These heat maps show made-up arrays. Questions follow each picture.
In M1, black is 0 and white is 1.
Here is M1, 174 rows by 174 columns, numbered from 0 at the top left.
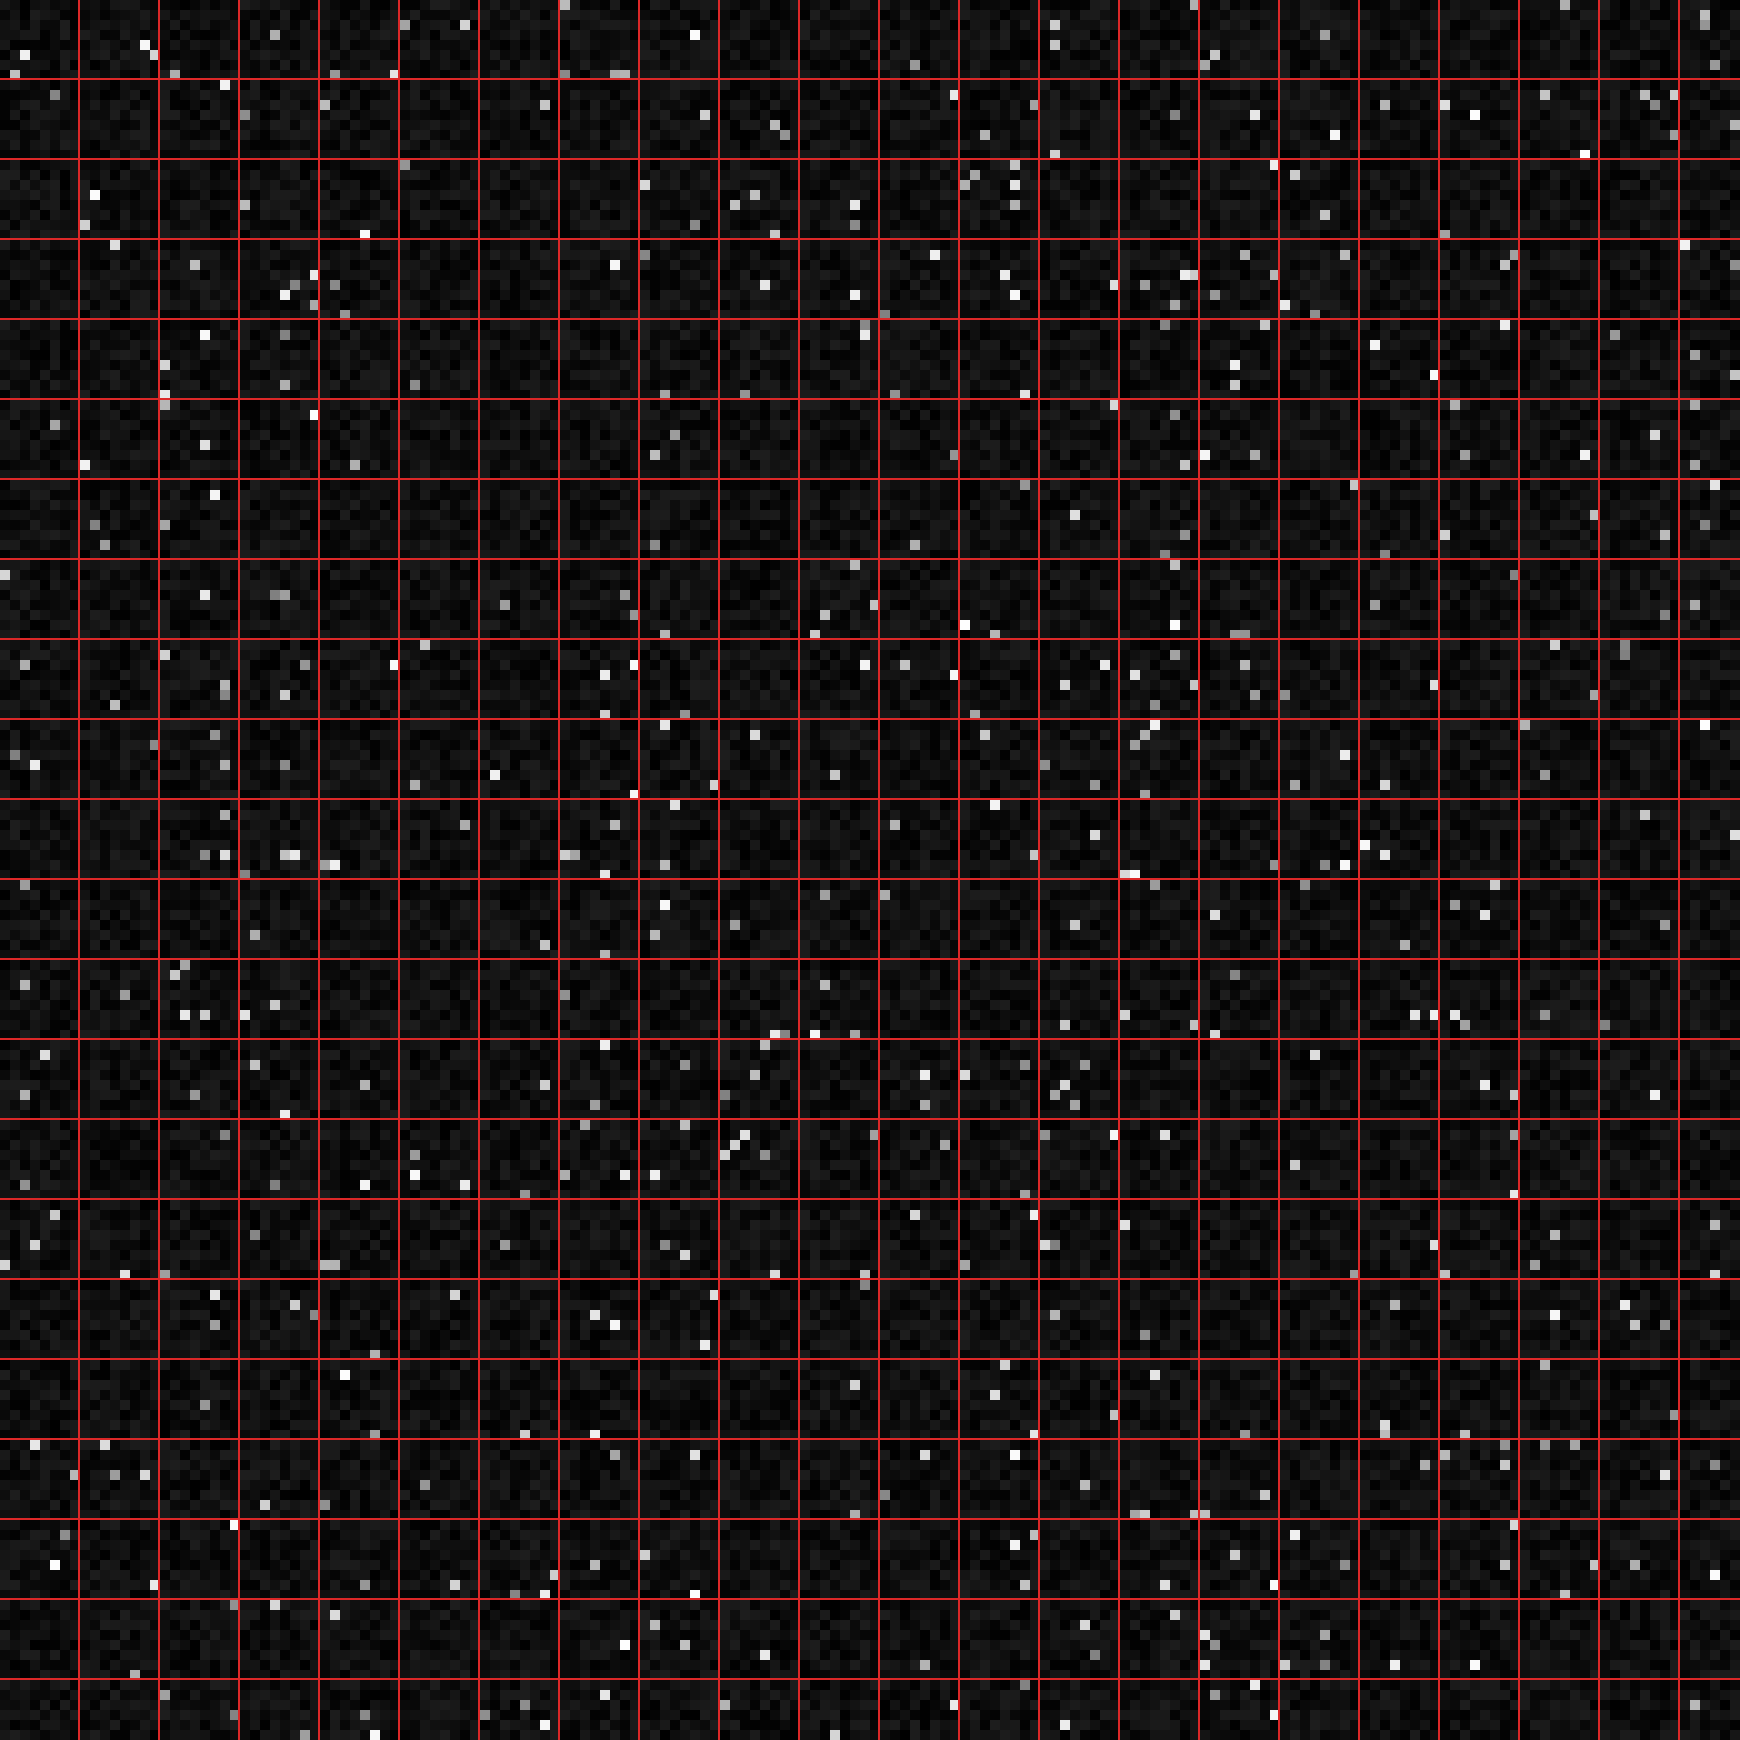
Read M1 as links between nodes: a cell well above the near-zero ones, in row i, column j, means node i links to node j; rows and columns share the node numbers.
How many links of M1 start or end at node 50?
2
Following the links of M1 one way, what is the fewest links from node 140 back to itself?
5
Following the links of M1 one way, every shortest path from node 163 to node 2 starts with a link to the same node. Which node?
node 132
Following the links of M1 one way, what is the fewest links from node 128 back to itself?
4
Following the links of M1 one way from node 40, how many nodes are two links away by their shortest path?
9
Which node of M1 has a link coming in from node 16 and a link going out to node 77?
node 127
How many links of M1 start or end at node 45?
8
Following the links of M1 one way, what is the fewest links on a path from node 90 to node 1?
5
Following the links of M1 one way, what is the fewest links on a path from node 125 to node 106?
2
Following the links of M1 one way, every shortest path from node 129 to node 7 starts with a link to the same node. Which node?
node 21
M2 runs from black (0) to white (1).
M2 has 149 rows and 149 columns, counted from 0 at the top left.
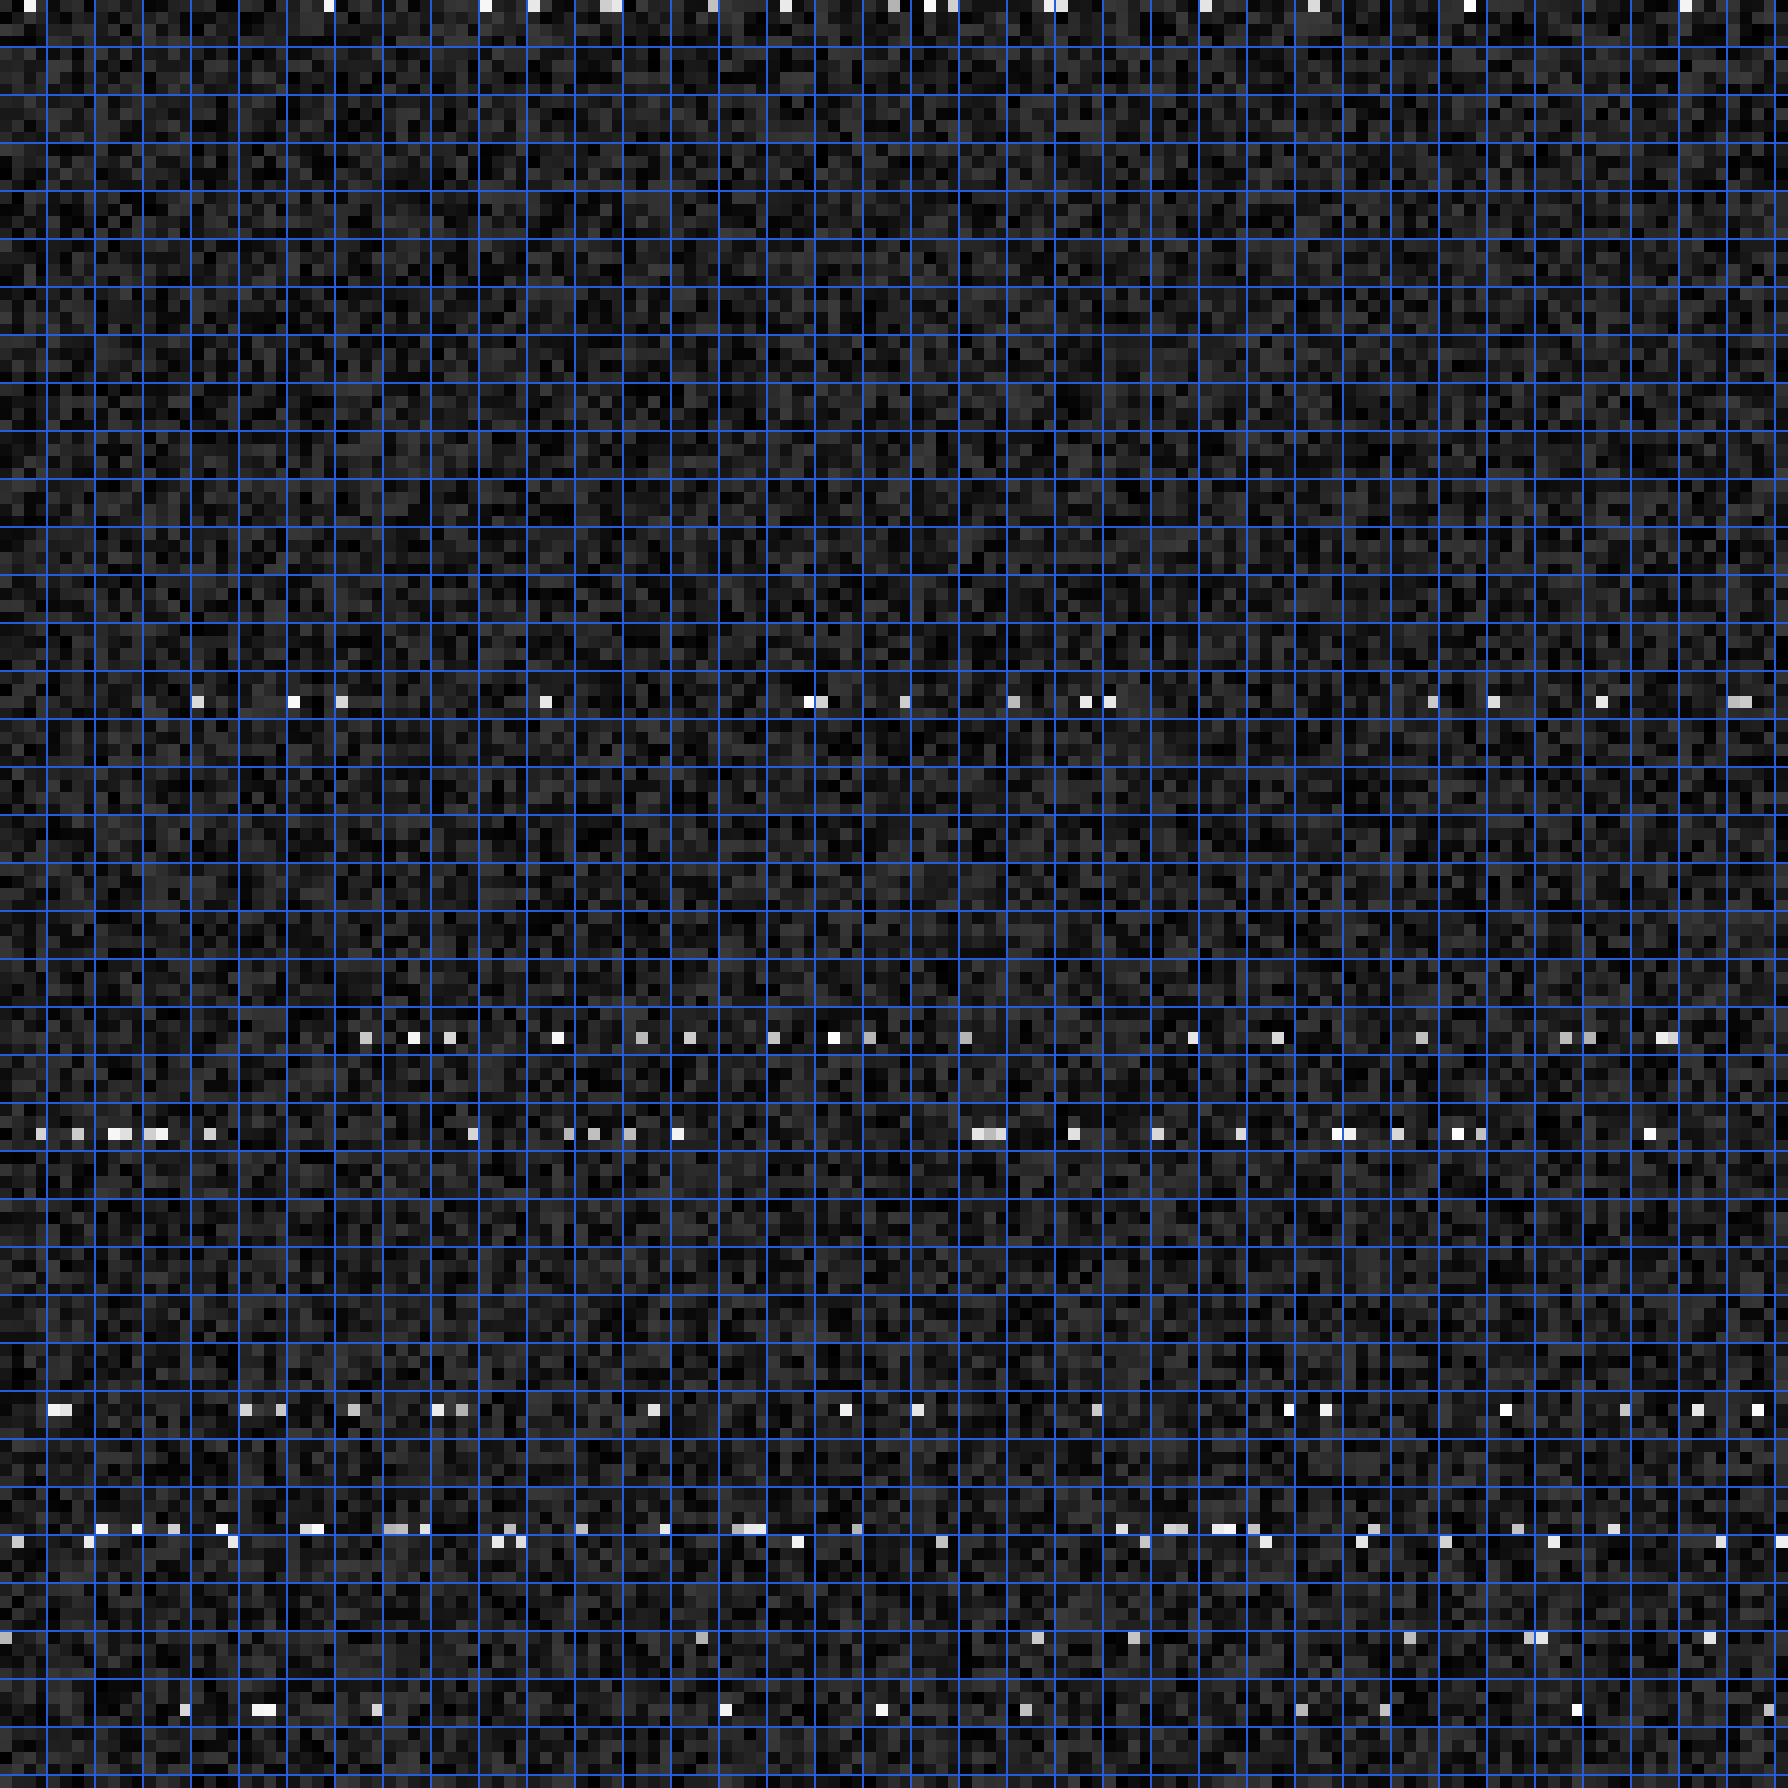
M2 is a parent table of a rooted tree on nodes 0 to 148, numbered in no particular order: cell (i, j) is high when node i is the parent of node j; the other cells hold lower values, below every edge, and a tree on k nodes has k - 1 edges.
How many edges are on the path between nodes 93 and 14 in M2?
2
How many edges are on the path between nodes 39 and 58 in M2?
3
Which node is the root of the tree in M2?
136
